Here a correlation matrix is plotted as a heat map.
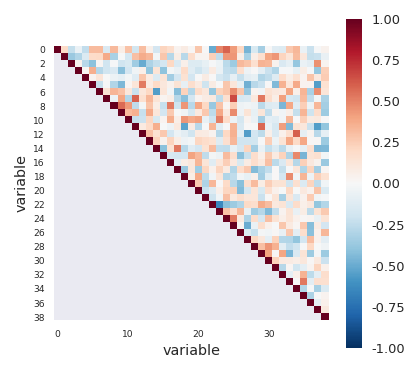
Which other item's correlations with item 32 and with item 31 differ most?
5
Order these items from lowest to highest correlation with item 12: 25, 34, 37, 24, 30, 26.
37, 26, 30, 24, 25, 34
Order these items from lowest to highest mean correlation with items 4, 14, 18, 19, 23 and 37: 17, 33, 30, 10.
30, 17, 33, 10
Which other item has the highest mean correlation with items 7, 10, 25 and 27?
9
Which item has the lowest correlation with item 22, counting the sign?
23
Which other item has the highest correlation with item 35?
33
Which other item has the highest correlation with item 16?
8
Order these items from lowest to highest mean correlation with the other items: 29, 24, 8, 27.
27, 29, 8, 24
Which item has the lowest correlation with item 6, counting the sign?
14
